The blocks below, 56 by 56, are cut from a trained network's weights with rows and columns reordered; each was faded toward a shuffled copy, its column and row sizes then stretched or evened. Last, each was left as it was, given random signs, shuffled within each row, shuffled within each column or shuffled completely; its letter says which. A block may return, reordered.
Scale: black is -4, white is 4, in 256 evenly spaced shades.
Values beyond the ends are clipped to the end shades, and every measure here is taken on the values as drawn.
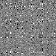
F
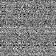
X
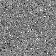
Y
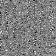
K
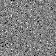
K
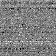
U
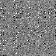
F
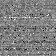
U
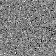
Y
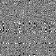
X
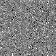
K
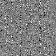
K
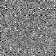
X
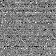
U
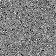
Y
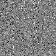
K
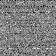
U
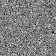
Y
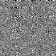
X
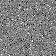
Y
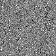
K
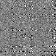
F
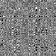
X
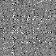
F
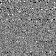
U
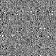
X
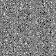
K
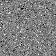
Y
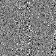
K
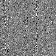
K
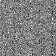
K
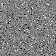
Y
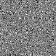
F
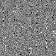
K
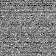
U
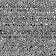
U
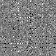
F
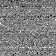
U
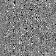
K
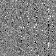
K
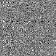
F
